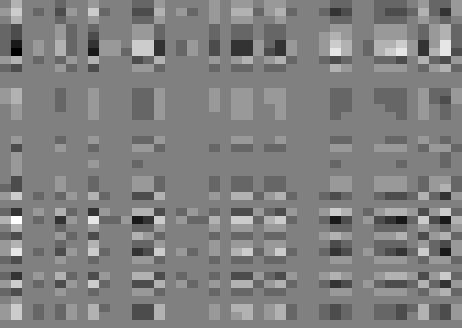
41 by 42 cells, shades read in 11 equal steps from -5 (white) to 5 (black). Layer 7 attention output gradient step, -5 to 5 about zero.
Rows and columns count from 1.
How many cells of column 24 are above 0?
5
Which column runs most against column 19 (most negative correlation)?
12
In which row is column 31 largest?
28
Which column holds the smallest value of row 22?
2
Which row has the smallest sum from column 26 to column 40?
7
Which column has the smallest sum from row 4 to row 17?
41
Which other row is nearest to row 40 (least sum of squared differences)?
8
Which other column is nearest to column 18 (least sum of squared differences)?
24
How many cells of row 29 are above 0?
9
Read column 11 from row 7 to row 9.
-1 0 0
